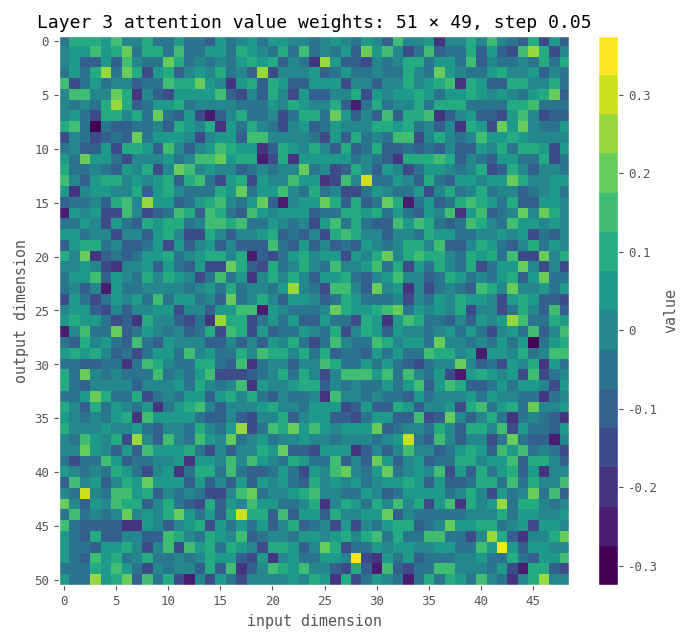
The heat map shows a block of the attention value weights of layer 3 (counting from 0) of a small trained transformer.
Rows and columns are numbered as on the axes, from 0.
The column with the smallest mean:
38
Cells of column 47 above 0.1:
4
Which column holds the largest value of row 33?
3
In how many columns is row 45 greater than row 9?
18
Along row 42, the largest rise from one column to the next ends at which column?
2
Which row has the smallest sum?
35
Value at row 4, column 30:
-0.1
